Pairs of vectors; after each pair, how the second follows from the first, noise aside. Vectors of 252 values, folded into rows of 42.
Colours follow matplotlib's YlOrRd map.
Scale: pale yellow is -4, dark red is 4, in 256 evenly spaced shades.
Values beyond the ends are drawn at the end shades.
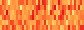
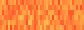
reversed, negated, shrunk.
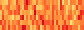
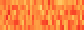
reversed, negated, shrunk.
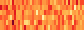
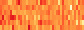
reversed, negated, partly zeroed.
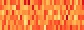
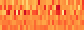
reversed, negated, partly zeroed.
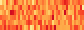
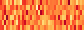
shuffled.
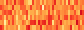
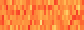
reversed, shrunk.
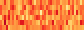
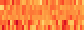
reversed, negated, partly zeroed.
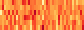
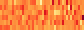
reversed, negated, partly zeroed.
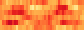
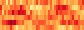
copied.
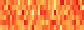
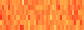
reversed, shrunk.
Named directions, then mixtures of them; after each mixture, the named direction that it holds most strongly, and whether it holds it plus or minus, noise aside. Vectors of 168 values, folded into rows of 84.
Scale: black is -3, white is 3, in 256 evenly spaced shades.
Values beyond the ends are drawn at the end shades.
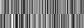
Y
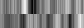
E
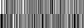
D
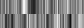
E, plus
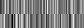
Y, minus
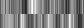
E, minus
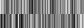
Y, plus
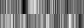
E, minus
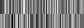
Y, minus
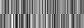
Y, plus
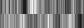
E, minus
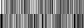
D, plus
